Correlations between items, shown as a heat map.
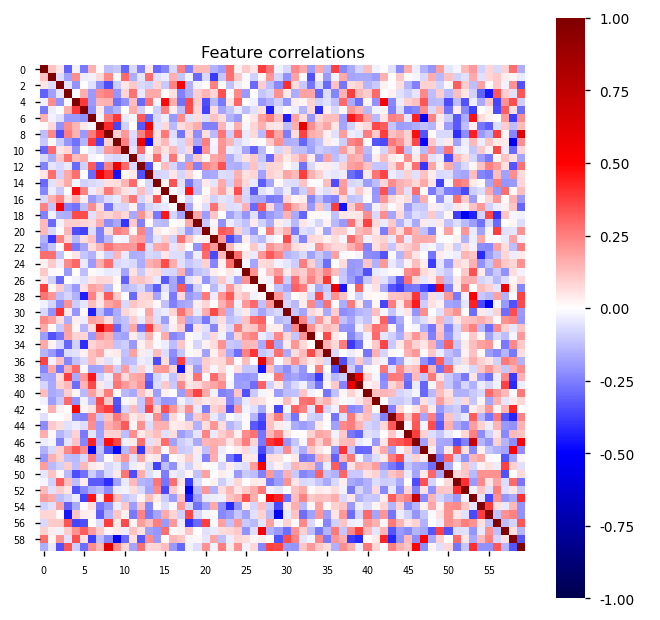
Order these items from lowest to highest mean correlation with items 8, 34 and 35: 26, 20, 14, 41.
20, 14, 41, 26
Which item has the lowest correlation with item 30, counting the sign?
6
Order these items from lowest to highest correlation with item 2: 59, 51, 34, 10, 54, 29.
59, 29, 34, 10, 54, 51
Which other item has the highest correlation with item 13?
7
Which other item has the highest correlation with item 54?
55
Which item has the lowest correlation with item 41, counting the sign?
9
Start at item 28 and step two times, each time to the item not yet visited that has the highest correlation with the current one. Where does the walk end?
46
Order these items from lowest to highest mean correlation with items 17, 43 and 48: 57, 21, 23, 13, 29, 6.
57, 23, 13, 29, 21, 6
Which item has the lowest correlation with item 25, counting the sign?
40
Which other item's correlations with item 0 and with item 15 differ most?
18
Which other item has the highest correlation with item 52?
51
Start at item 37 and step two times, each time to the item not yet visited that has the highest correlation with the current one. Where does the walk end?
58
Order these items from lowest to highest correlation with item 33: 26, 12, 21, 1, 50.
1, 50, 12, 21, 26
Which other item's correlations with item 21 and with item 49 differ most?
27
